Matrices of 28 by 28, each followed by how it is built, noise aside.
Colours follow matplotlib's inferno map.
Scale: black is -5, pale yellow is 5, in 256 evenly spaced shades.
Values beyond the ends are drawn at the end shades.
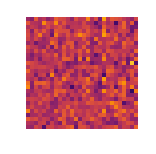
low rank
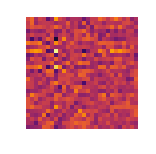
low rank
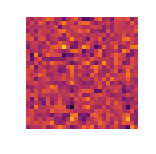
low rank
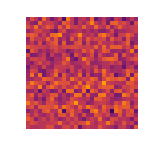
repeating columns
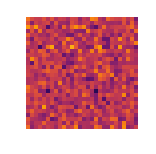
repeating columns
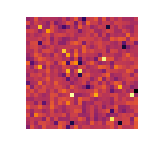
sparse
